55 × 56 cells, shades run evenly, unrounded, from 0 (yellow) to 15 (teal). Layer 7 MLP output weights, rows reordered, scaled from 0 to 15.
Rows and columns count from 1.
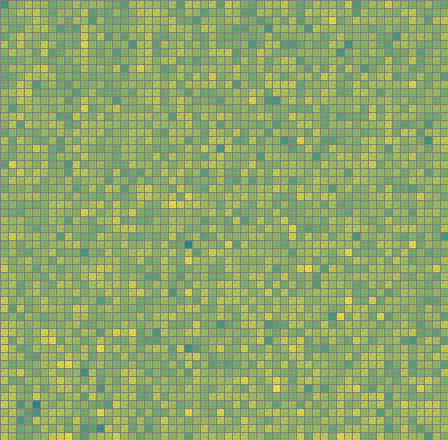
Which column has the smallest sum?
1
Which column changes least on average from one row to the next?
4
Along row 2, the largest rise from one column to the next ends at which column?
12
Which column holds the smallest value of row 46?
9
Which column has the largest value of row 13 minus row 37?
34
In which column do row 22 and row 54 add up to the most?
13
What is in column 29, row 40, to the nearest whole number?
6
